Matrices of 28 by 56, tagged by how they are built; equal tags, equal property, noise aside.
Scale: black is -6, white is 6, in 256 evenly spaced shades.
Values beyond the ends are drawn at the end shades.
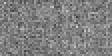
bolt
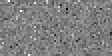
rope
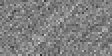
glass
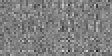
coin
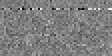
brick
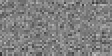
coin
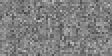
bolt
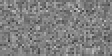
coin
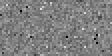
rope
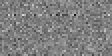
brick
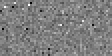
rope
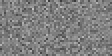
coin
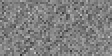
glass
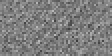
glass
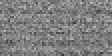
bolt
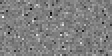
rope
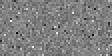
rope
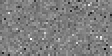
rope
